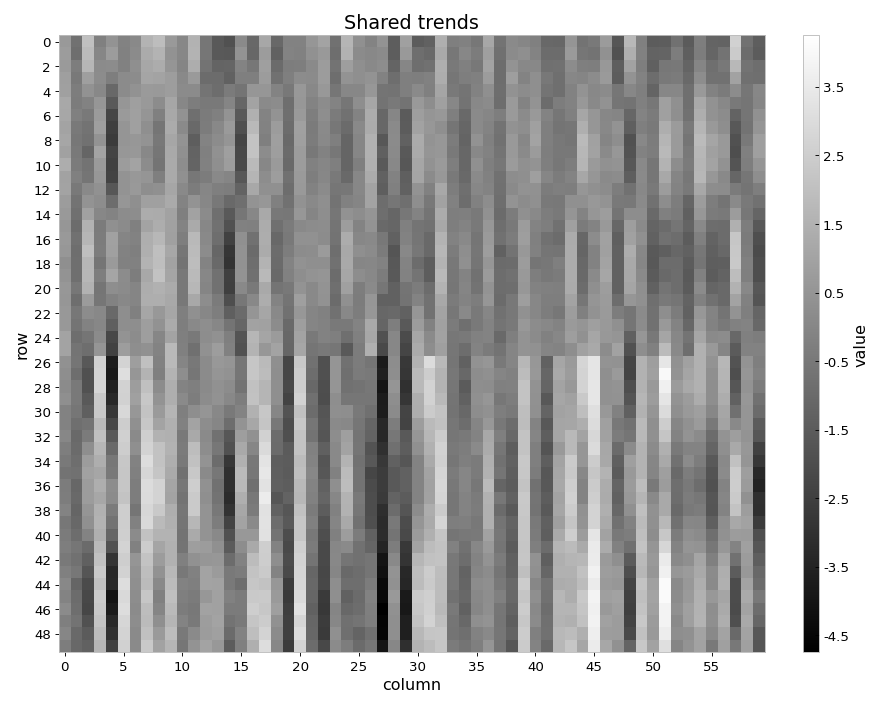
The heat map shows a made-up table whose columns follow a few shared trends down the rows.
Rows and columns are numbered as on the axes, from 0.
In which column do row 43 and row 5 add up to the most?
51
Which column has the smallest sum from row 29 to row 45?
27
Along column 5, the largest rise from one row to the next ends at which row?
26
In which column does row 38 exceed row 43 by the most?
57
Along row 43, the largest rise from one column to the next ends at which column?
5
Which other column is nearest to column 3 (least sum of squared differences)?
31
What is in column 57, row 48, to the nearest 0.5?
-1
